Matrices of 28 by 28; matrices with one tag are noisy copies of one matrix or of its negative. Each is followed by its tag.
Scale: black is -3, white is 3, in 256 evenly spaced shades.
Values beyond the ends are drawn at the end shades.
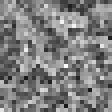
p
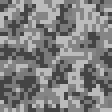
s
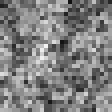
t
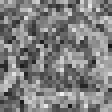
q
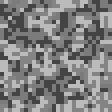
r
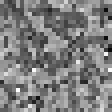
p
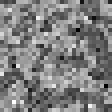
q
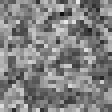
q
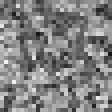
p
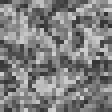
r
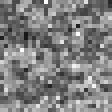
r
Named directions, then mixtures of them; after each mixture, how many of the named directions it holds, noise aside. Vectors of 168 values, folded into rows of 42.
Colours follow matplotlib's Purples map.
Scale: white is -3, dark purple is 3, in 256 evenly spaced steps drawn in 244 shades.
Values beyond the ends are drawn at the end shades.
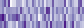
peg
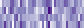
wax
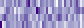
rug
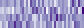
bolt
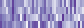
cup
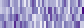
three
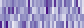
three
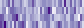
three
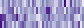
four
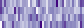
two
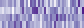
one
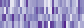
two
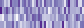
three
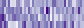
two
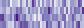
three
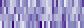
two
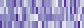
four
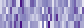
two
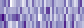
one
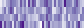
two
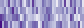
four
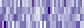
two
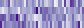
four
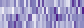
one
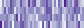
two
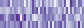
three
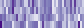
three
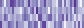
three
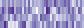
three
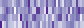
three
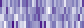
two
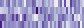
four
